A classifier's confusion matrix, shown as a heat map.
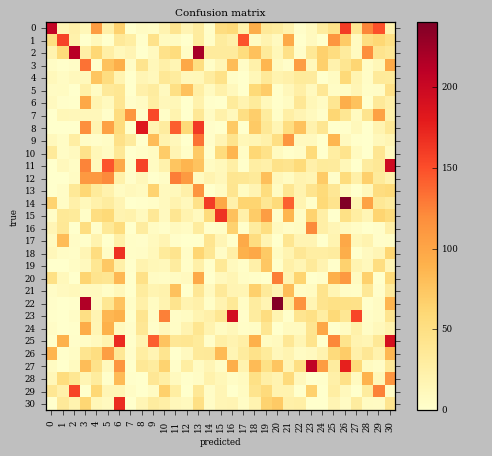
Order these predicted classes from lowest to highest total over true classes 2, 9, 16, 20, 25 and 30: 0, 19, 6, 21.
0, 19, 21, 6
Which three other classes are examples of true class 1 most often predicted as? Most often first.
17, 25, 21
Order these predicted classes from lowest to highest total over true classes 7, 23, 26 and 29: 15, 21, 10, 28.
21, 28, 15, 10
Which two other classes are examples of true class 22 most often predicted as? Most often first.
20, 3
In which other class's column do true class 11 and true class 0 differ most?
30
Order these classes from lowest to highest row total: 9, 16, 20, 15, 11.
16, 9, 20, 15, 11
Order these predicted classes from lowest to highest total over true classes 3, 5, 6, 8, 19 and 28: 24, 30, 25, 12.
25, 24, 12, 30
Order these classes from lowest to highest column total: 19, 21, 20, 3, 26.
20, 21, 19, 3, 26
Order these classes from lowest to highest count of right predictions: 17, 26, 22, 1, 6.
6, 26, 17, 22, 1
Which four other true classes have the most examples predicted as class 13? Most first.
2, 8, 9, 20
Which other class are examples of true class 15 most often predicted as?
19
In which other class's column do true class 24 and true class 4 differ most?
3
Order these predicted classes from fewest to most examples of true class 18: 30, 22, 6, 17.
22, 30, 17, 6
